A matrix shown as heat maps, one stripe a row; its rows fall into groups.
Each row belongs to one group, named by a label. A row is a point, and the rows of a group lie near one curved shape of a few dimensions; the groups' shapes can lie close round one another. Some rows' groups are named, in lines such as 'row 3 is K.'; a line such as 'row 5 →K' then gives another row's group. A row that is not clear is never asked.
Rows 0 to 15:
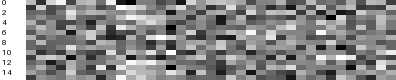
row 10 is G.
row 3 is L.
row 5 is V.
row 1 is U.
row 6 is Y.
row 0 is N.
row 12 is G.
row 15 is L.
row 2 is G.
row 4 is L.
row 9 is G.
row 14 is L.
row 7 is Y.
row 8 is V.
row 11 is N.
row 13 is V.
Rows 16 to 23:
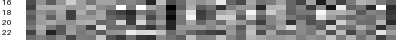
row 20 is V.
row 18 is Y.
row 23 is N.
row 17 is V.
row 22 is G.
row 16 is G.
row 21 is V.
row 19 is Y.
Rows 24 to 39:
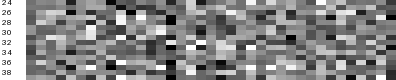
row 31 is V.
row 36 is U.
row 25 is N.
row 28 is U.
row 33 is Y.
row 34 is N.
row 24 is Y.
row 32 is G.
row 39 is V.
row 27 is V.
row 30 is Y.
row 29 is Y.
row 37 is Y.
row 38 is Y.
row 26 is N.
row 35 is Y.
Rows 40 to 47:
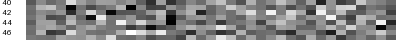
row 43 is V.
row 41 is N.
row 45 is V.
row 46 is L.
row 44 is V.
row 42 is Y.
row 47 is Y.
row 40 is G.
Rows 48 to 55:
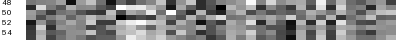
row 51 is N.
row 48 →Y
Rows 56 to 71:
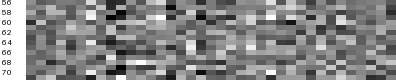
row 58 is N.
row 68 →G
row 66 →N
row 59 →Y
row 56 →Y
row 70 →Y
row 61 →Y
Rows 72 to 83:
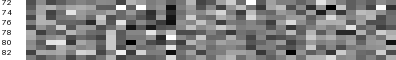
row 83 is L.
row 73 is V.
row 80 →N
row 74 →G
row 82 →V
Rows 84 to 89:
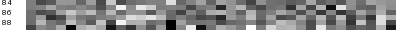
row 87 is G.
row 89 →Y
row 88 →V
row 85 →L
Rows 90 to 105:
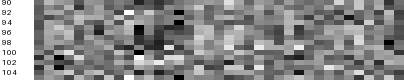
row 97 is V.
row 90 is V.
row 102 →G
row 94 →V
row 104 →V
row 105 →V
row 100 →N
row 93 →Y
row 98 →V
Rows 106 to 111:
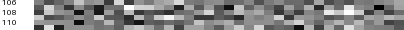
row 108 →N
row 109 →Y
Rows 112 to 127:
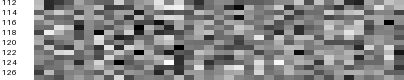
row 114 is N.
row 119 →Y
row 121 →V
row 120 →Y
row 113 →Y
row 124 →Y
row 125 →Y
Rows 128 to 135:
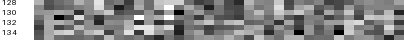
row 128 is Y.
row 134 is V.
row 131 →L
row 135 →V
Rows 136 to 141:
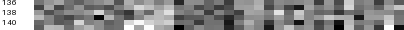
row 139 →L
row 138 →Y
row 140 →L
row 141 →V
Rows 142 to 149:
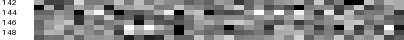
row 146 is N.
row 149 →N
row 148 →V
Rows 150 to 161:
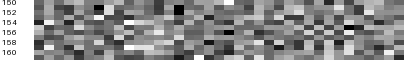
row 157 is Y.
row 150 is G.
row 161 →Y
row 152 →V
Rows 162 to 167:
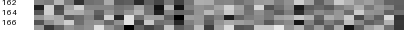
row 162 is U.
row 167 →N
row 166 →V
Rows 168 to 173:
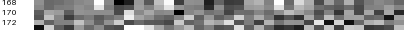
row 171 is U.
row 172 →G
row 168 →Y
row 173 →U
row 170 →V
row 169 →Y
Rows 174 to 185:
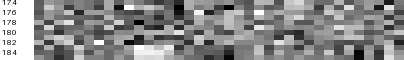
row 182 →N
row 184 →G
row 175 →U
